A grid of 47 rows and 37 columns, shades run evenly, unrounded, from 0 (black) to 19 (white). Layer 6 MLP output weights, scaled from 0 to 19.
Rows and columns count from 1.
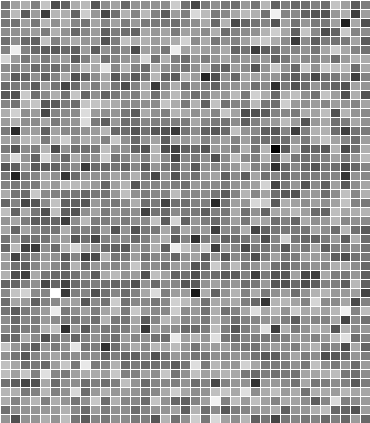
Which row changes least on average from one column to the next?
40
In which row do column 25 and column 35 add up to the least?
3
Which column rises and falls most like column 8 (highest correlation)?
5
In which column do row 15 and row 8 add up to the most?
11
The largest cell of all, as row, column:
33, 6
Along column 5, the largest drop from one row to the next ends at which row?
2
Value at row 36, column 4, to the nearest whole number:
9
